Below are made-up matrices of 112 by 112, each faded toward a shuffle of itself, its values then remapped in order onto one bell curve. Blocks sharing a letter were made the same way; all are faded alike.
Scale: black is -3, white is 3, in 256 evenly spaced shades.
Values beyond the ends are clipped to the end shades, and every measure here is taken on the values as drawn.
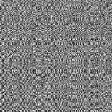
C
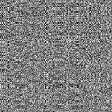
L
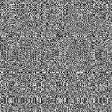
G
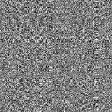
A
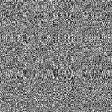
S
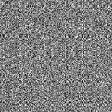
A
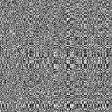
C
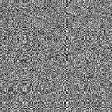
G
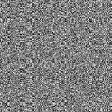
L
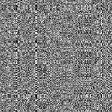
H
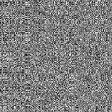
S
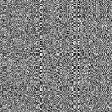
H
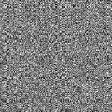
L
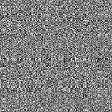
G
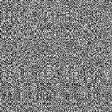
L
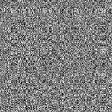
S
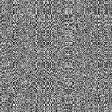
H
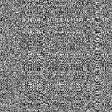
L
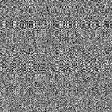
G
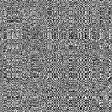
C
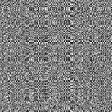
C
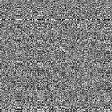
G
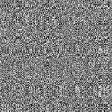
S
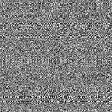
G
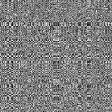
C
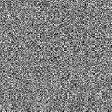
A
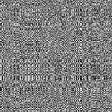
C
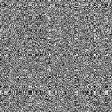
G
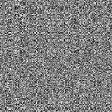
A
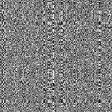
H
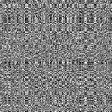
C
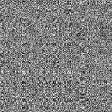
A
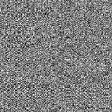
A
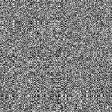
L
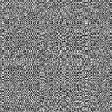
C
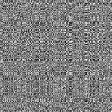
C
